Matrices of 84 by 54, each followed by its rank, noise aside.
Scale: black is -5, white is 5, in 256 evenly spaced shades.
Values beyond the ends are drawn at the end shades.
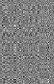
five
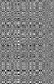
two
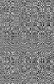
three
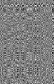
four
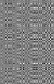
two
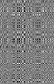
two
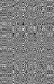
four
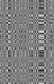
one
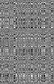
two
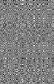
five
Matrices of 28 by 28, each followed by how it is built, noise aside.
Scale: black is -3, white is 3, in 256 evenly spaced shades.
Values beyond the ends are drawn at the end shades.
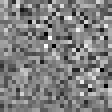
upper triangular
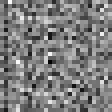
repeating rows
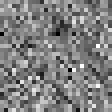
Toeplitz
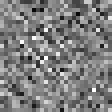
Toeplitz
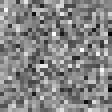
repeating rows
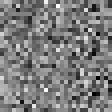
repeating rows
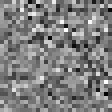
upper triangular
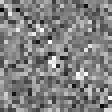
banded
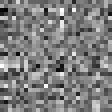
low rank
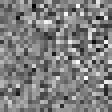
upper triangular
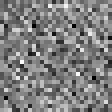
Toeplitz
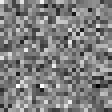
low rank
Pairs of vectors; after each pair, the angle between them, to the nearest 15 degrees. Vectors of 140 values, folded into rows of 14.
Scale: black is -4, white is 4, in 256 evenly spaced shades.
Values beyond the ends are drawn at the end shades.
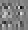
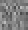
135 degrees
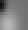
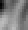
30 degrees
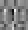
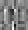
30 degrees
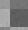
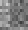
45 degrees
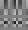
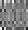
105 degrees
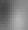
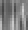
60 degrees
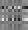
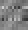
150 degrees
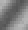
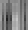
75 degrees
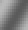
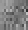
60 degrees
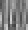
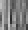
150 degrees
